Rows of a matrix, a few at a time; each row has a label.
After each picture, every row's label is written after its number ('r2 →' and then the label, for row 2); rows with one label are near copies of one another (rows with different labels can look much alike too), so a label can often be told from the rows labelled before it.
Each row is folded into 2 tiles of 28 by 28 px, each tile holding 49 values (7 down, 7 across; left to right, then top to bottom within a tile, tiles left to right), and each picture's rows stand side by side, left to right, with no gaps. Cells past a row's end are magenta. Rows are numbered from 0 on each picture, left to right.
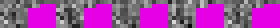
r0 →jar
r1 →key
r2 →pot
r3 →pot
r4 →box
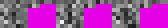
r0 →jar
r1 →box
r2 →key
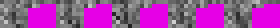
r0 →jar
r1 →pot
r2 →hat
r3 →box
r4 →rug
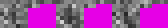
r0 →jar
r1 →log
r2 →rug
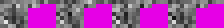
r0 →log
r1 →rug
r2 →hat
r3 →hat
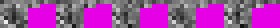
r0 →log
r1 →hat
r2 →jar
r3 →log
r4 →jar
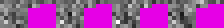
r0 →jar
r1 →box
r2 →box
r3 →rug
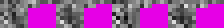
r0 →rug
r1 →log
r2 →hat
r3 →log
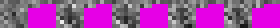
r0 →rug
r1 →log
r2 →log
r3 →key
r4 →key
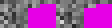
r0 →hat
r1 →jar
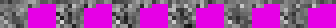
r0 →rug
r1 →hat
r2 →hat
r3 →key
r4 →log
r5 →jar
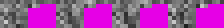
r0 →jar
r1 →rug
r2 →rug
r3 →jar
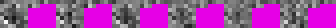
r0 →log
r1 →jar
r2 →log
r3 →key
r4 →jar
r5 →box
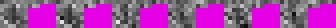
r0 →log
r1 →log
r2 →box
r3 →rug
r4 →key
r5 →rug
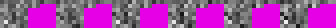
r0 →box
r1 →key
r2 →box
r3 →box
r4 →jar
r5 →hat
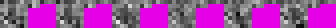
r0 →pot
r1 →pot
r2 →log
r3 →rug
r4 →rug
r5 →key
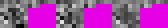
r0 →key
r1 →hat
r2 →log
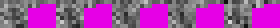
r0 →key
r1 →key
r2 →rug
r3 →rug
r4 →pot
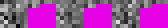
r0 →hat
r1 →jar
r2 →box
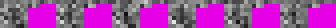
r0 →key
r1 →jar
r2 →rug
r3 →log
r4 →pot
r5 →jar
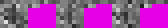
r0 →log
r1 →jar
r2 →jar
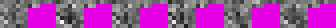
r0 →jar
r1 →log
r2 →hat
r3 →hat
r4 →rug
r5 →log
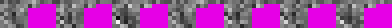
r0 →rug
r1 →hat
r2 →log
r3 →rug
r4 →jar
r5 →jar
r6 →log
